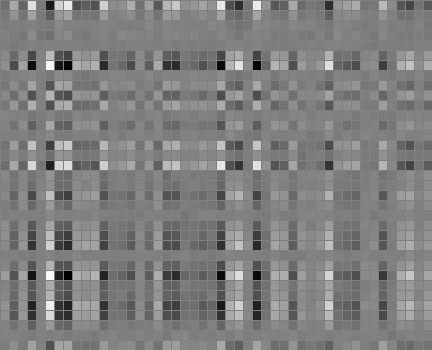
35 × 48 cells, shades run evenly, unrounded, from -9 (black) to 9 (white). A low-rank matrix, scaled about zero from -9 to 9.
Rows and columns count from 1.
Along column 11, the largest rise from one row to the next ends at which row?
18
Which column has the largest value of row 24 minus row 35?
6
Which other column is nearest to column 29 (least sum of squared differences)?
8
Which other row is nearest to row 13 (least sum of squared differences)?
23
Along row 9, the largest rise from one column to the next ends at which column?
7
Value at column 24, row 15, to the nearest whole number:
1
